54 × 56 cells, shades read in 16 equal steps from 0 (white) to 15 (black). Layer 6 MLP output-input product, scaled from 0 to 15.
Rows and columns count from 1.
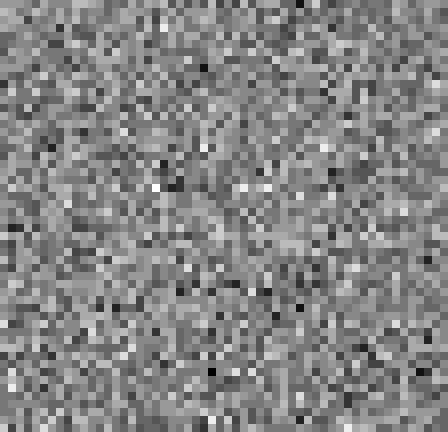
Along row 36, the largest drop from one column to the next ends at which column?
26
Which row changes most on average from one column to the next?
47
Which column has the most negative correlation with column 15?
23
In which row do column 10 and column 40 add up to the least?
1
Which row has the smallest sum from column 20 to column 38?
29
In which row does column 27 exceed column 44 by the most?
37
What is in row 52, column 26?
3
